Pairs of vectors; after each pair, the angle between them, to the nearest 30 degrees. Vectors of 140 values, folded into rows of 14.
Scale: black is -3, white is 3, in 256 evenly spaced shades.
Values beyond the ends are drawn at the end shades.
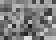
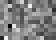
120 degrees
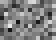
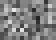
90 degrees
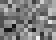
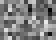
120 degrees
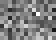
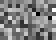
150 degrees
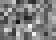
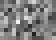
150 degrees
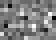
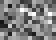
60 degrees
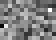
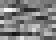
90 degrees
